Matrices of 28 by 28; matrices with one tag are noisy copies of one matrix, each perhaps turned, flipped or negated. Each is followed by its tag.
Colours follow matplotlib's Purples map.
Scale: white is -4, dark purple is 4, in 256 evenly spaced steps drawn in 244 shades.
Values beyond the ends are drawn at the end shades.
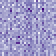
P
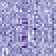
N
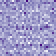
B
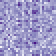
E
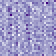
B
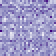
E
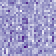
N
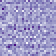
B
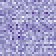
P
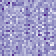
B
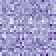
E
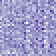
B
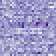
N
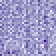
B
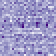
N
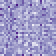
E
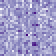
E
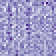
B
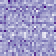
E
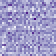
B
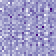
B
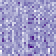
N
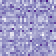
E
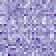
E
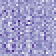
B
